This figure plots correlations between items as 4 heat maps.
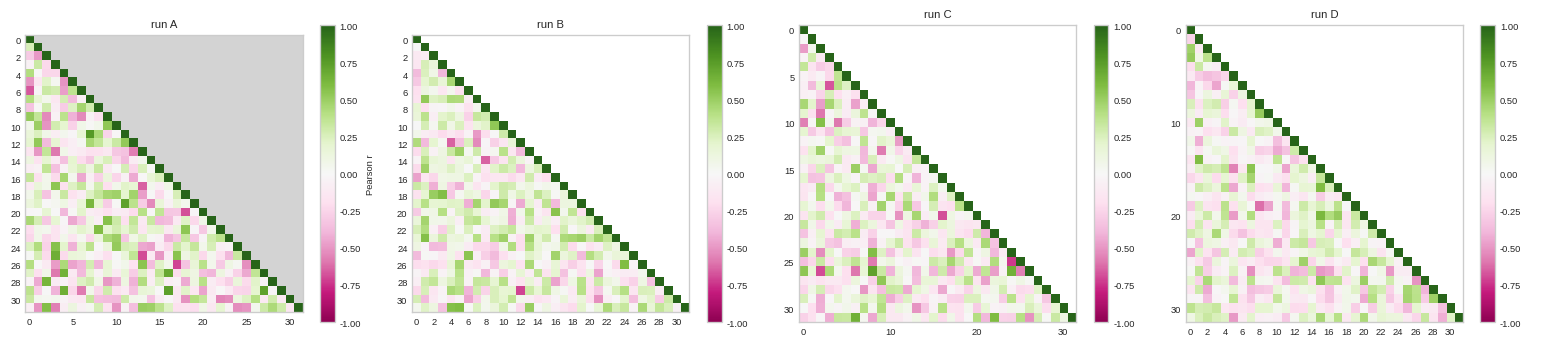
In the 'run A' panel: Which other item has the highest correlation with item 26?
13
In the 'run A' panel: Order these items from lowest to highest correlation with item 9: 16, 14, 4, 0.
16, 14, 4, 0
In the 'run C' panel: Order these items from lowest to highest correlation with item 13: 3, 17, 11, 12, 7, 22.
7, 11, 12, 3, 17, 22
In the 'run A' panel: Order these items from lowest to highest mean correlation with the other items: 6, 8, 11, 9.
6, 9, 8, 11
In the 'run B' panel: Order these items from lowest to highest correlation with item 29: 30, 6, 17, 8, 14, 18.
6, 8, 18, 17, 14, 30
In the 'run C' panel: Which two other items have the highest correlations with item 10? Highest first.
2, 18
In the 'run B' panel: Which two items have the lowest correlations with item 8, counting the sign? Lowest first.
14, 27
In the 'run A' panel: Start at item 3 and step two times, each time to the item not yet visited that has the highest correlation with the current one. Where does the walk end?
17
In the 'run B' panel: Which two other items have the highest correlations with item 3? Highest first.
18, 20
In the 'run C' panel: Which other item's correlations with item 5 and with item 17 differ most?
18
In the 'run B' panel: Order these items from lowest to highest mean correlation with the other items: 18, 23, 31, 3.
3, 18, 31, 23
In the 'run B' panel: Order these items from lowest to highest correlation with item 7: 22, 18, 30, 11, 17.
11, 30, 17, 22, 18
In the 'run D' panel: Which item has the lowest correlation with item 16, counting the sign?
26
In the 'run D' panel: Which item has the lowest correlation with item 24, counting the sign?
0
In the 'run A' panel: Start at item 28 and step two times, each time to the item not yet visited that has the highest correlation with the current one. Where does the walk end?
31
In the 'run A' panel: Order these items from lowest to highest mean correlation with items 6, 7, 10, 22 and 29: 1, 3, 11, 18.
3, 1, 11, 18
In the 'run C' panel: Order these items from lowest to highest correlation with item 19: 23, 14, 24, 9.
14, 23, 24, 9
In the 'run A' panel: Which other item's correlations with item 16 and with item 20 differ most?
29
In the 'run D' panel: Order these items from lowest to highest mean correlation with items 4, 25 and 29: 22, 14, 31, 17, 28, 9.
9, 31, 14, 17, 22, 28
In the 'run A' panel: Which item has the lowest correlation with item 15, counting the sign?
25
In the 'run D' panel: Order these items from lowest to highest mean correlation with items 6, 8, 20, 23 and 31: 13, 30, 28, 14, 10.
28, 10, 14, 30, 13
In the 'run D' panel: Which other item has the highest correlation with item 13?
25
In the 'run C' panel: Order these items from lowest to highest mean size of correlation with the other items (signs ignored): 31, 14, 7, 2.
14, 7, 31, 2
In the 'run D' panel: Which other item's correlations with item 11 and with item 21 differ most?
15
